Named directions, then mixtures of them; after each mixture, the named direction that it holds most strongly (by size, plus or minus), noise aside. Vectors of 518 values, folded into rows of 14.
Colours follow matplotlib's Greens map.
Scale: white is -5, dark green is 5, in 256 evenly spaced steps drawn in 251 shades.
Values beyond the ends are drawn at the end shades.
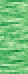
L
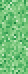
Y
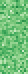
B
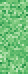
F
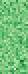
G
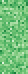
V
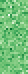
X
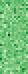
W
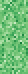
Y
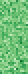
G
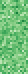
B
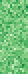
F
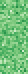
B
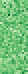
X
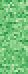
Y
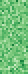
G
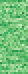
F
